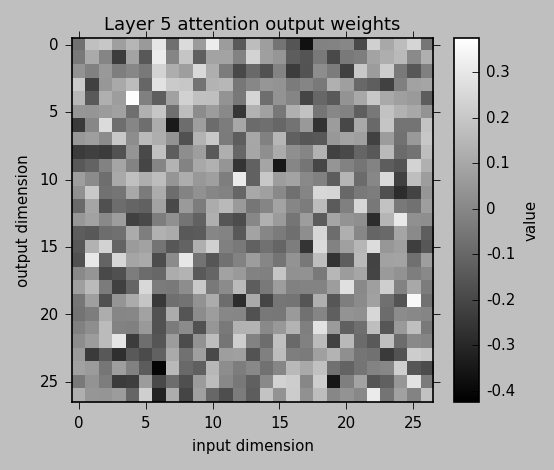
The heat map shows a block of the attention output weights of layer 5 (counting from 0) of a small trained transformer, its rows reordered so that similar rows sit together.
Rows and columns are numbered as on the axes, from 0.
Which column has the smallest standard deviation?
11
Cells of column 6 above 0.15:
7
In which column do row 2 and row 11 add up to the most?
6
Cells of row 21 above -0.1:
23
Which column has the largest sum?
10
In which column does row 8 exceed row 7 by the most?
18
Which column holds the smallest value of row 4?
17
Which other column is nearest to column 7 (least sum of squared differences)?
0
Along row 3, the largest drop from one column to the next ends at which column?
1
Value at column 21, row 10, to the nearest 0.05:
-0.1
